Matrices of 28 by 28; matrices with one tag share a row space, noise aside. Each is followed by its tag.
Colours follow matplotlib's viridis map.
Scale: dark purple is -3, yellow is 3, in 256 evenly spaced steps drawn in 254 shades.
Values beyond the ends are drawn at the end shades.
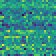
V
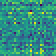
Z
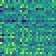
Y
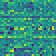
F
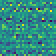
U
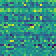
F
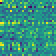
Y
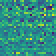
Z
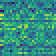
Y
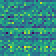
F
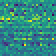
F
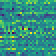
Y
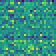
F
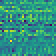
Y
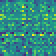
V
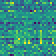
F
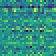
Z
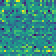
V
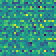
Z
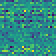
F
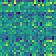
Z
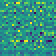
Z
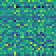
Z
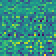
Z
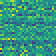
Y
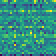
Z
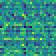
V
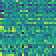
Y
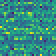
F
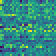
Y
